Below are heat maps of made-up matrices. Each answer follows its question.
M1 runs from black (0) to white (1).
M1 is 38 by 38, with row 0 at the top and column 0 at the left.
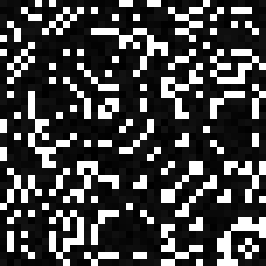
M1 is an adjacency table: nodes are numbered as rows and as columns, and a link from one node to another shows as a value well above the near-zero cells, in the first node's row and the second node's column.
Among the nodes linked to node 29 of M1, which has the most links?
node 26
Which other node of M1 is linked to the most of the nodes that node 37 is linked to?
node 11
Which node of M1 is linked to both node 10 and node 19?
node 2
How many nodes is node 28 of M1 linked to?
12
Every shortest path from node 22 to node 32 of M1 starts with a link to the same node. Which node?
node 6
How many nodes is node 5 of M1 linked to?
6
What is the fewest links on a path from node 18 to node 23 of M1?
3
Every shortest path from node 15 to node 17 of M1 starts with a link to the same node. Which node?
node 4
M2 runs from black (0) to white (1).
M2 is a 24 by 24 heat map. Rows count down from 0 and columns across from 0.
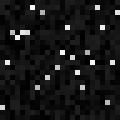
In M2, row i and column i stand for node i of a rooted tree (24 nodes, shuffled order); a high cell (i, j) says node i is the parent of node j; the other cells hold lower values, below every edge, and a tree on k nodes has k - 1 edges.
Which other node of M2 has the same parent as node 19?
6
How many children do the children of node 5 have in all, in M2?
2
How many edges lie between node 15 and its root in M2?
8
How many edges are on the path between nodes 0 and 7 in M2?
9
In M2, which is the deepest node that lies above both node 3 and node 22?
10
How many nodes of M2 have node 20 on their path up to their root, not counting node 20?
2
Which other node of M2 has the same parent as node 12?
17
